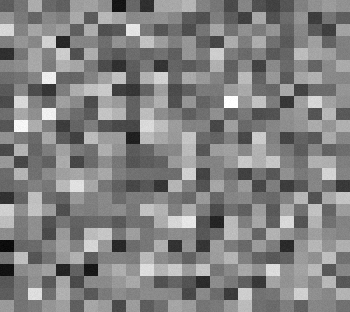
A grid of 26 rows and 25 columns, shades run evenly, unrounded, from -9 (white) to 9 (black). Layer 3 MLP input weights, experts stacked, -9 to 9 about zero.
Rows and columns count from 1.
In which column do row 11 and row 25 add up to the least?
3
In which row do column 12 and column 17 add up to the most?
6
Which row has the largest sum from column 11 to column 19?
24
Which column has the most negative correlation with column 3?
8
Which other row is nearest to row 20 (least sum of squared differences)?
26
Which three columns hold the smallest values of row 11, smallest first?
2, 11, 12
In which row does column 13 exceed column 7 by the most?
21
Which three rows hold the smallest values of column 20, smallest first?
23, 14, 20
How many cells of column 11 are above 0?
14
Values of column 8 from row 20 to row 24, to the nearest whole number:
-5 -2 0 -2 -1
